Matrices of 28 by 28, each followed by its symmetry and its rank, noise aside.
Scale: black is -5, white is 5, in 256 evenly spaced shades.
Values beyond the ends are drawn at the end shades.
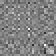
symmetric, rank three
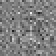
antisymmetric, rank four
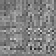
no symmetry, rank four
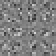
antisymmetric, rank four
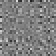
antisymmetric, rank four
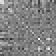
symmetric, rank four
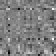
no symmetry, rank three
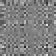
antisymmetric, rank two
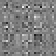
no symmetry, rank three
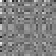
no symmetry, rank two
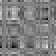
no symmetry, rank two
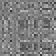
no symmetry, rank four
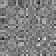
symmetric, rank four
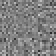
antisymmetric, rank four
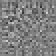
antisymmetric, rank four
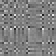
no symmetry, rank two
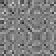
symmetric, rank three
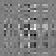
no symmetry, rank two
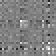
symmetric, rank two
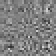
antisymmetric, rank four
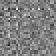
no symmetry, rank four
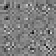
symmetric, rank four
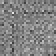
symmetric, rank four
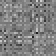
symmetric, rank three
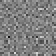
no symmetry, rank four
